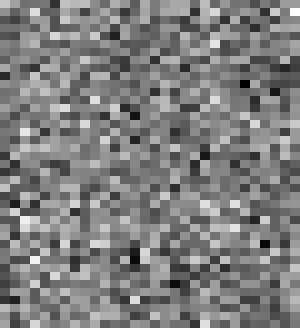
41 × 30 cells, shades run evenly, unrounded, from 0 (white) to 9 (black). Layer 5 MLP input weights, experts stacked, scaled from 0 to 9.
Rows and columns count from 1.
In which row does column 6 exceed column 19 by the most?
1
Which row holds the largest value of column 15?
38
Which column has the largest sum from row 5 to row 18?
14
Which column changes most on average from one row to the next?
4
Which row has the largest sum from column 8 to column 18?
32
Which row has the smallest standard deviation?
7
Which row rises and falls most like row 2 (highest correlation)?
6
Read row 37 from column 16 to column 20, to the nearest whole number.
4 4 5 7 5
